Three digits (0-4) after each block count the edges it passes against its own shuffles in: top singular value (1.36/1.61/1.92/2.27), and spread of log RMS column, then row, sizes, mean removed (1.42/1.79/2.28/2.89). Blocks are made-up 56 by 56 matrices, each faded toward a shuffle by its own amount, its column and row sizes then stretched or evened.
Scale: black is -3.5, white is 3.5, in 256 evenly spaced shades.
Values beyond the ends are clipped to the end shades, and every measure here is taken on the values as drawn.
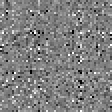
0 2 2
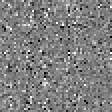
0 2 1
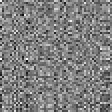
4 3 1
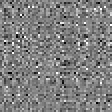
4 2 3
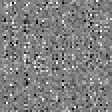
1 3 1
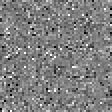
0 1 2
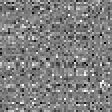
4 2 1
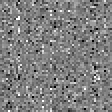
0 3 1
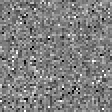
1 2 0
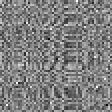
4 2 0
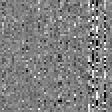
2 4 0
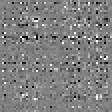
2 3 4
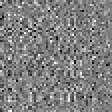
4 2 1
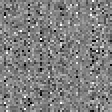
2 3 0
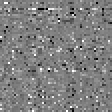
2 1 2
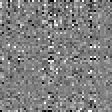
2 3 3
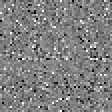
1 0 1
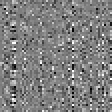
4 4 1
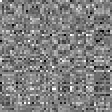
4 1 3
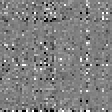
2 3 3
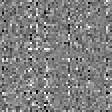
3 3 2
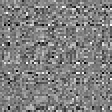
4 2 3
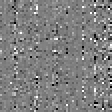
2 4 1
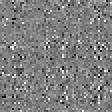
3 2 2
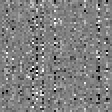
1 4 1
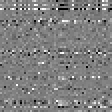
4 0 4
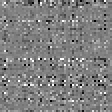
2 3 4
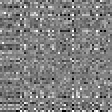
4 2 4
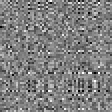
4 2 3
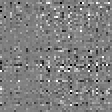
2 4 3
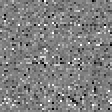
1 1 2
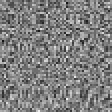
4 2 1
